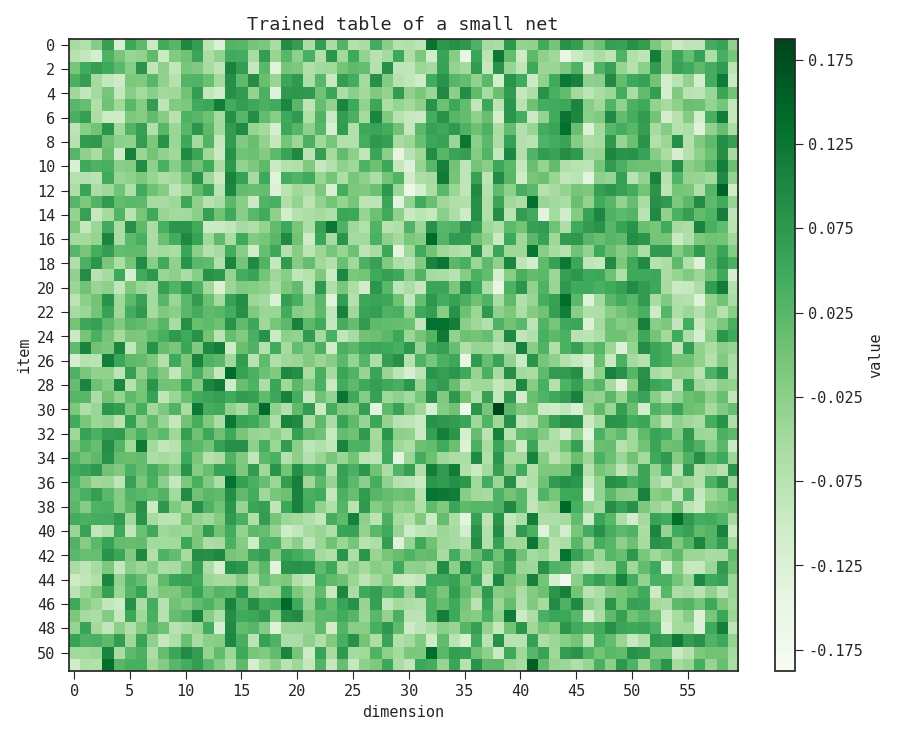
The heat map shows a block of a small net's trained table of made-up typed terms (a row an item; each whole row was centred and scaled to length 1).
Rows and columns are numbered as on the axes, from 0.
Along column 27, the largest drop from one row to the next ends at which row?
30
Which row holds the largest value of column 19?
46
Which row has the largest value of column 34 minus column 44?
44
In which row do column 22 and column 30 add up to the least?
10
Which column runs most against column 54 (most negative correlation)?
22
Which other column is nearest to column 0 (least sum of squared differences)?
25
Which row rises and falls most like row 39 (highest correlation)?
49
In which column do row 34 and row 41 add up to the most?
41
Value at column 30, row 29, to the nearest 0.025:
-0.05
